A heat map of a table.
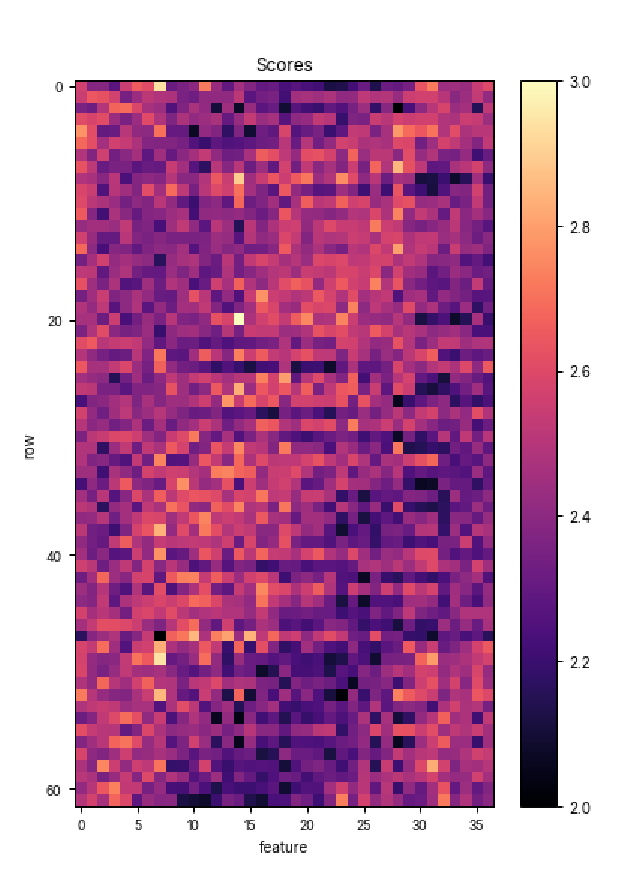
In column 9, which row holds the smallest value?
61
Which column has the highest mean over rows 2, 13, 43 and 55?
31
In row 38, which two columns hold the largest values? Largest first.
7, 11
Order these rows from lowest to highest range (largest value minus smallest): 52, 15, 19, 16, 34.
16, 15, 19, 34, 52
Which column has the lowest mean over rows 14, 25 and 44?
32
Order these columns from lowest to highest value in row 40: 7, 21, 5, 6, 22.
6, 22, 5, 21, 7
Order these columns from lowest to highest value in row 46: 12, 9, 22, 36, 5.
12, 22, 36, 5, 9
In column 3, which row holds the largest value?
60
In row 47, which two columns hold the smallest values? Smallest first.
7, 31
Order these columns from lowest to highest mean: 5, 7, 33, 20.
33, 20, 5, 7
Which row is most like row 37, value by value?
44
